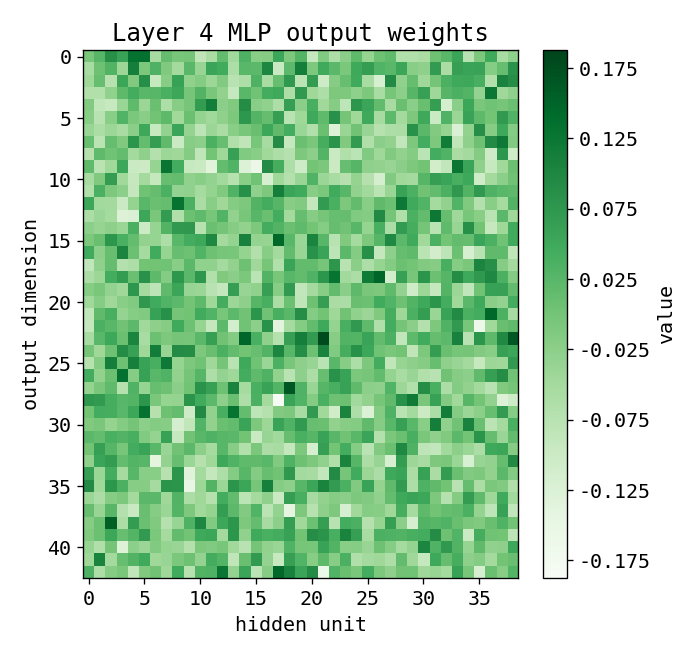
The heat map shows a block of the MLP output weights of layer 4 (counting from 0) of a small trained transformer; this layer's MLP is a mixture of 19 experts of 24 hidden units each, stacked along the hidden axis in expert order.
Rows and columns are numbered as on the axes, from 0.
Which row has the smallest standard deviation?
31
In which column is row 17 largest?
35
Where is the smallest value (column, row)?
17, 28
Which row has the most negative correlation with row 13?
16
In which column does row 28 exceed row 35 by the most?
9
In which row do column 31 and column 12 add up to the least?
19
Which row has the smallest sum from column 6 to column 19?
10
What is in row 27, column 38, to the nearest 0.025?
0
